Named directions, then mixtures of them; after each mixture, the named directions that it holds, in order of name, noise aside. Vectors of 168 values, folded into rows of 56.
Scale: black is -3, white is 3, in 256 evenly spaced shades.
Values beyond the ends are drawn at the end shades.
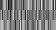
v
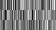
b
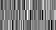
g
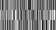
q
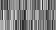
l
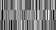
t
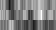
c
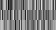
v.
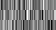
g, l.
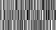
g, t.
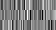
g.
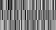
v.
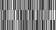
b, q.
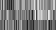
b, c, t.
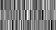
g.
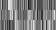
c, q, v.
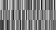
v.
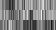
c, g.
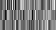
b.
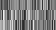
l.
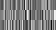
g, q.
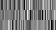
g.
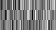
b, g.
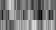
c.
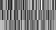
v.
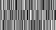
b, g, t.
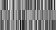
l, v.
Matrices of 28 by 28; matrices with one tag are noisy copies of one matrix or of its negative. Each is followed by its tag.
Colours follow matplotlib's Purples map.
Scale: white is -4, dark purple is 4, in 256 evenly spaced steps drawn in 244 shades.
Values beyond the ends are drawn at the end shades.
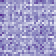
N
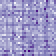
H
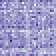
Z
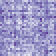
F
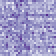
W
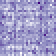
F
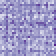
N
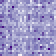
N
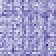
H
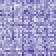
H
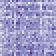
F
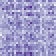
F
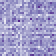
W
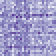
W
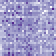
F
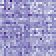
W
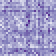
Z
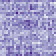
F
